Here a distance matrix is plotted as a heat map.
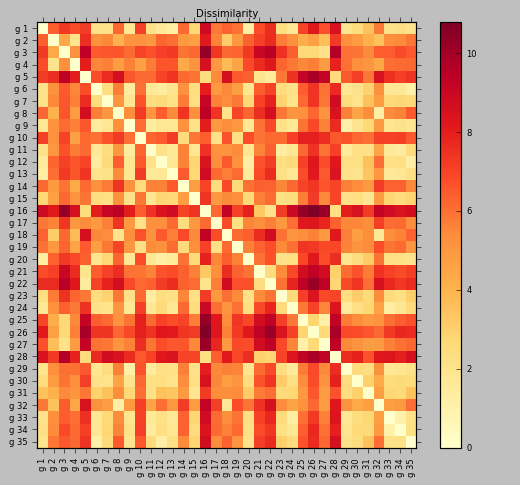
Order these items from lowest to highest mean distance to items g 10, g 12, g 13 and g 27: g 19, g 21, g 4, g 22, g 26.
g 19, g 4, g 26, g 21, g 22
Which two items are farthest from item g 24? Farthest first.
g 16, g 28
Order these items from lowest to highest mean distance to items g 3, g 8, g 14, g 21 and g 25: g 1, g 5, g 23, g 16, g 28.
g 23, g 1, g 5, g 28, g 16
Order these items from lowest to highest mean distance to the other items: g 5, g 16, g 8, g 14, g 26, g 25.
g 14, g 8, g 25, g 5, g 26, g 16
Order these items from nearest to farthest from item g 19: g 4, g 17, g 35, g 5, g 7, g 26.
g 17, g 4, g 35, g 7, g 5, g 26
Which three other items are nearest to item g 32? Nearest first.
g 8, g 18, g 2
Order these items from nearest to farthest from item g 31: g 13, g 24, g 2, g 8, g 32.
g 24, g 13, g 2, g 32, g 8
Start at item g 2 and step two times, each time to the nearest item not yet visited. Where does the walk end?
g 18
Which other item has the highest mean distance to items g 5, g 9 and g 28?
g 26
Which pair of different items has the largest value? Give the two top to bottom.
g 16, g 26
